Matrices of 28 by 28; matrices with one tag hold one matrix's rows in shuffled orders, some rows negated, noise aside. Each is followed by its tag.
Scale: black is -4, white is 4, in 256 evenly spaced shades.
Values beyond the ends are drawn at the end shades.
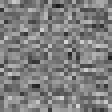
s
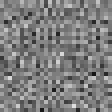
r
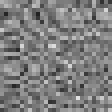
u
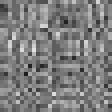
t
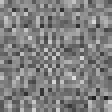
r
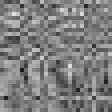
u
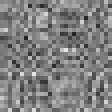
t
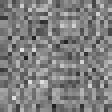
t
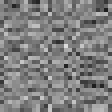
s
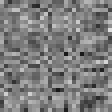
s
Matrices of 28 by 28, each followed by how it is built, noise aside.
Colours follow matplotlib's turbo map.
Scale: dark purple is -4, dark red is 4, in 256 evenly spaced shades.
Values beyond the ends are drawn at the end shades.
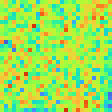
smooth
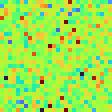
sparse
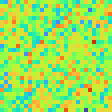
Hankel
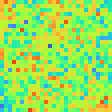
smooth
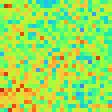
smooth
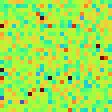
sparse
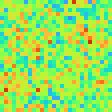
smooth
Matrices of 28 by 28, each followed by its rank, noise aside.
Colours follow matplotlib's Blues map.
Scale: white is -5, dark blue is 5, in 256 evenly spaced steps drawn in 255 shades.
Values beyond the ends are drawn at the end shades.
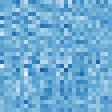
four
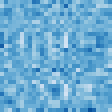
four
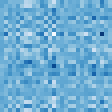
three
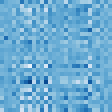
two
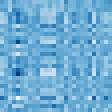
two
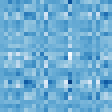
two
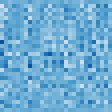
three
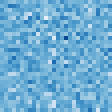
six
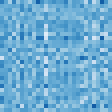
three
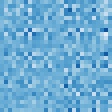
three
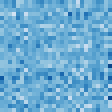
six
